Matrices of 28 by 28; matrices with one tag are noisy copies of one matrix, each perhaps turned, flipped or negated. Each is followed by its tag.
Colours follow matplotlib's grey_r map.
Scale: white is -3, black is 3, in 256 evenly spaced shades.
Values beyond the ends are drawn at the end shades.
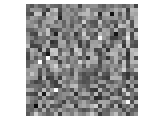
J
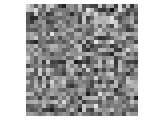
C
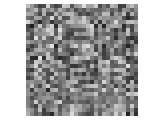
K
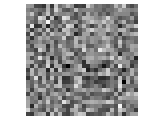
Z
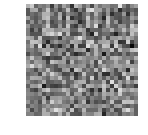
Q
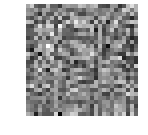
K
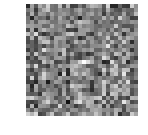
K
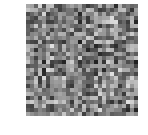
C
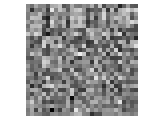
Q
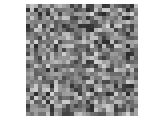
J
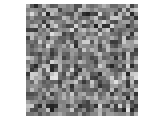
J
